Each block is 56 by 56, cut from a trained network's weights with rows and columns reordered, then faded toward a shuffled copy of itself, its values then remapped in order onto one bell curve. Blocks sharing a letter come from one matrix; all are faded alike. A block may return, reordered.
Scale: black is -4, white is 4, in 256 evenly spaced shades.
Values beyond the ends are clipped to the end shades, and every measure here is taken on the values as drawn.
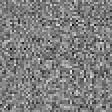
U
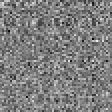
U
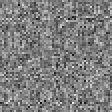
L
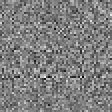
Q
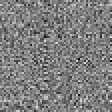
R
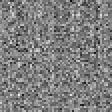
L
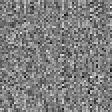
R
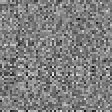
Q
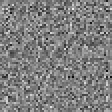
R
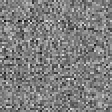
U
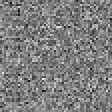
R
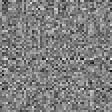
Q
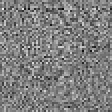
R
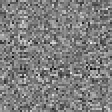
R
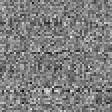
Q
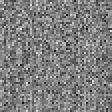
L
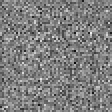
L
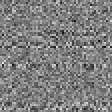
Q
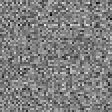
Q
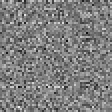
Q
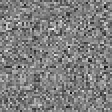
R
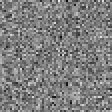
U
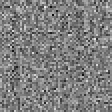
L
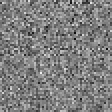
L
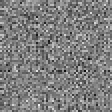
R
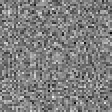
U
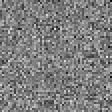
L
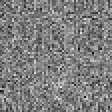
L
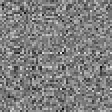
Q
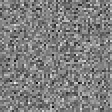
L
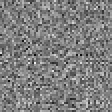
R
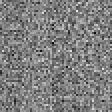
L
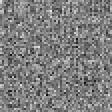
L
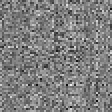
R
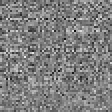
Q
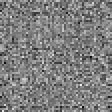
U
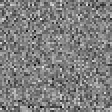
R
